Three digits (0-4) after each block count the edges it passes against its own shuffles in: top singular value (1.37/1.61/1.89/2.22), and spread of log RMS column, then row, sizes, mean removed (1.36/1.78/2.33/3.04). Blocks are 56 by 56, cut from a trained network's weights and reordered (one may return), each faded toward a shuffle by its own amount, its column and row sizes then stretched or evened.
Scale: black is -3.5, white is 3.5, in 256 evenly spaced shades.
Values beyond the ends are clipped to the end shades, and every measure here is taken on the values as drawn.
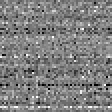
3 2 3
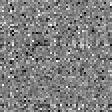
2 1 2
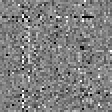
2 2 1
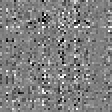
1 4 3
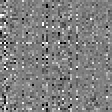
2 4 2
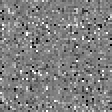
0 2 2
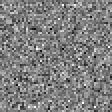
0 0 1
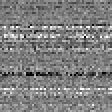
4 0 4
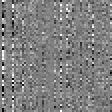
3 4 0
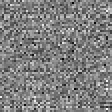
4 0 2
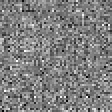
2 0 2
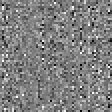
0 3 0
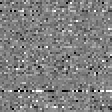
2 0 3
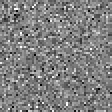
0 0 1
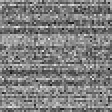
4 0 1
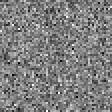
0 1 1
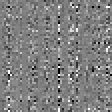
2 4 2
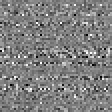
0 0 4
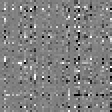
1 4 3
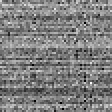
4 0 1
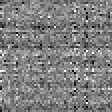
2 3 1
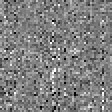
2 3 2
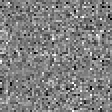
0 1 2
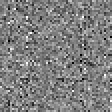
0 2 0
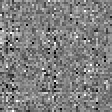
0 3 0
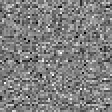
3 0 1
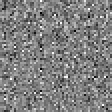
2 3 0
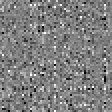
0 3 1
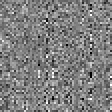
3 3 0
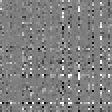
3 4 2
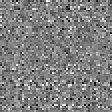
1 1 3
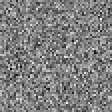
2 0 0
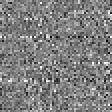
3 2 2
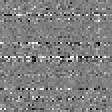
2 1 4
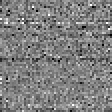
1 2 2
